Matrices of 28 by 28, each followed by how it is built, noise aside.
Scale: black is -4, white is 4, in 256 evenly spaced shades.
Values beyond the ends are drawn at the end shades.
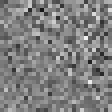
upper triangular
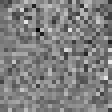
upper triangular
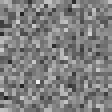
repeating rows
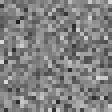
noise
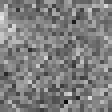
smooth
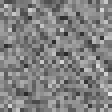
Toeplitz
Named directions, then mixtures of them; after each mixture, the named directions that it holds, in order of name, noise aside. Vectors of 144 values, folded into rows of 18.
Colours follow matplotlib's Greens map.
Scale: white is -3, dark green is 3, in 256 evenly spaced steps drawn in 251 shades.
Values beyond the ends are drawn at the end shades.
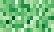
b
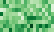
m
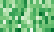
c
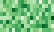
b, c, m.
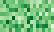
b, m.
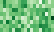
b, c, m.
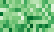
m.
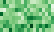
m.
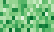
b, c, m.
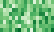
c.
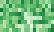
c, m.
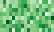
b, c, m.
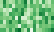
c.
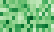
b, m.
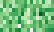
c.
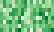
c.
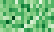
b.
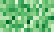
b.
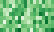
c.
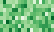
b, c, m.
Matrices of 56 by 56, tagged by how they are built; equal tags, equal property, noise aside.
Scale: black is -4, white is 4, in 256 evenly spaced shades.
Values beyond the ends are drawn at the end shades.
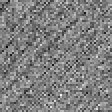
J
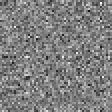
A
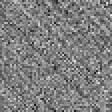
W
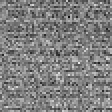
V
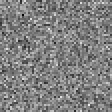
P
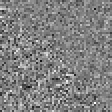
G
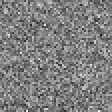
P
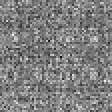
V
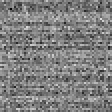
V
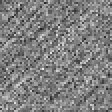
J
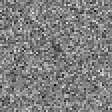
P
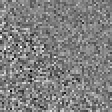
G
